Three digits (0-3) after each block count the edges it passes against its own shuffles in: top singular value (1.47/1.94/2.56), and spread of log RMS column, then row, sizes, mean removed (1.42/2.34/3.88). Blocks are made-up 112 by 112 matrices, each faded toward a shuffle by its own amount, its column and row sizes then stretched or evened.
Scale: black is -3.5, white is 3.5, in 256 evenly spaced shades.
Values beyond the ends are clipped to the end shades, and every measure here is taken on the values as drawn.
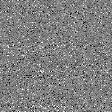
1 1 2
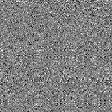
3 0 1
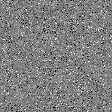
1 1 0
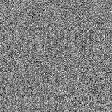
2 0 0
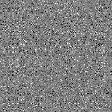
2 1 1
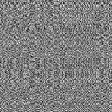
3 1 1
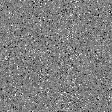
0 1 0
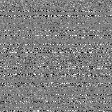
1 0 3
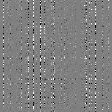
3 3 1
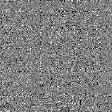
0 2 2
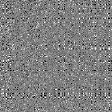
3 2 2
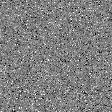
0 0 1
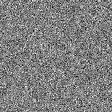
1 0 0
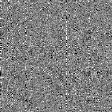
2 2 1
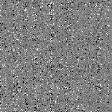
2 2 1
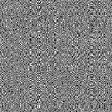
3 2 0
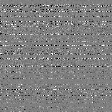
1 1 3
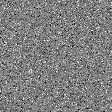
0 0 0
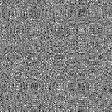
3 0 1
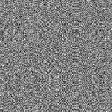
3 1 0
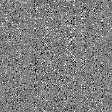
0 2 0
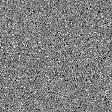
1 0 1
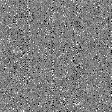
0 2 0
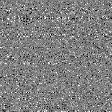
2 0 2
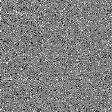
1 1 1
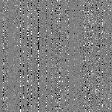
1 3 1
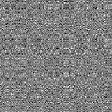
3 1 2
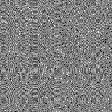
3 0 0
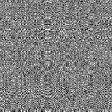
3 1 2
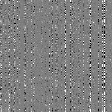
3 3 0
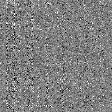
1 2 1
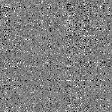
1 2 2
